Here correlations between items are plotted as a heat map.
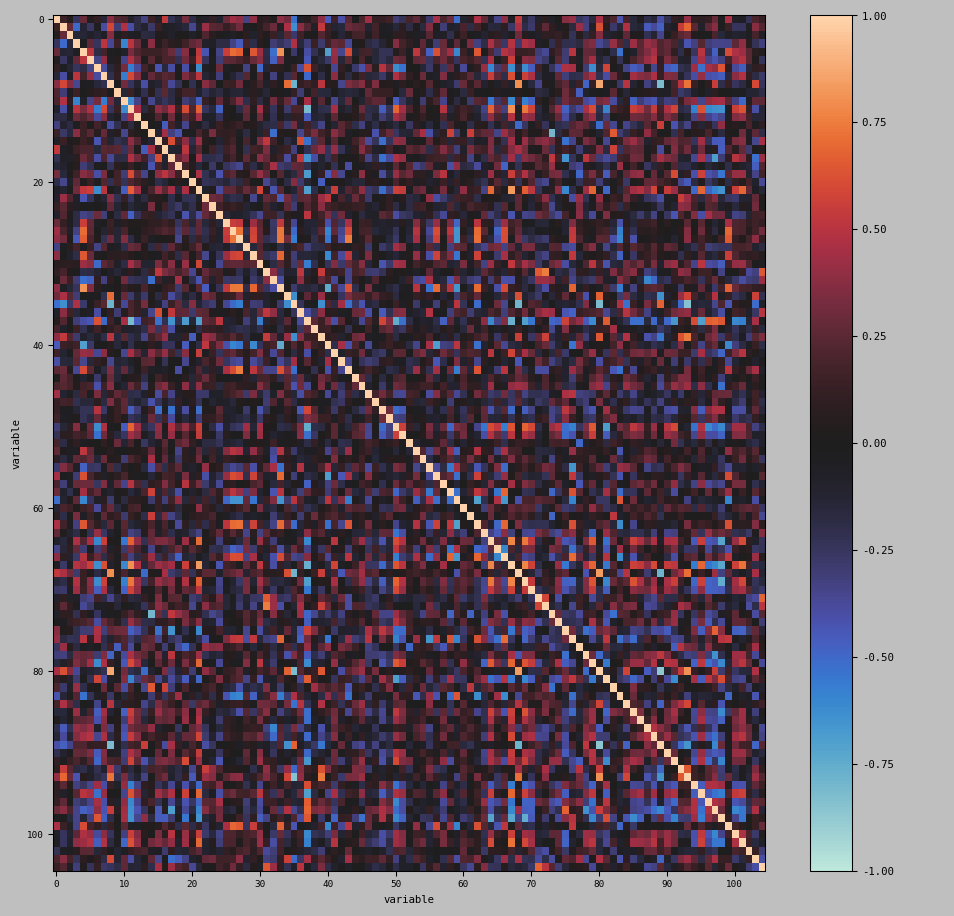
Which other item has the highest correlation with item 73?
17
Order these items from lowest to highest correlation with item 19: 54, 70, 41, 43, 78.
43, 54, 78, 70, 41
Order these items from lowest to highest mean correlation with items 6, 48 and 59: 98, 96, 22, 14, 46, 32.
14, 22, 46, 32, 96, 98
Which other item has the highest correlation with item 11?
67
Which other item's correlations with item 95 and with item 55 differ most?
4
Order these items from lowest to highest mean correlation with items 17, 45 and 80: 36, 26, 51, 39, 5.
5, 26, 51, 39, 36
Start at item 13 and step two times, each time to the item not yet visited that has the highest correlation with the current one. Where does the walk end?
35
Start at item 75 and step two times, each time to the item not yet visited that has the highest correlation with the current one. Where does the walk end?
37
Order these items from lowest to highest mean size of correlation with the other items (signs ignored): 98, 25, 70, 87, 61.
61, 25, 87, 70, 98
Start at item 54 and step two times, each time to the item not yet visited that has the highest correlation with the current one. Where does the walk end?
82
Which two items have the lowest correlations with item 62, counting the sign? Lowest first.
59, 83
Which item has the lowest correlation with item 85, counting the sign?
98
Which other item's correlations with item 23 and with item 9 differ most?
77
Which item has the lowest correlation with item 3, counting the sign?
10
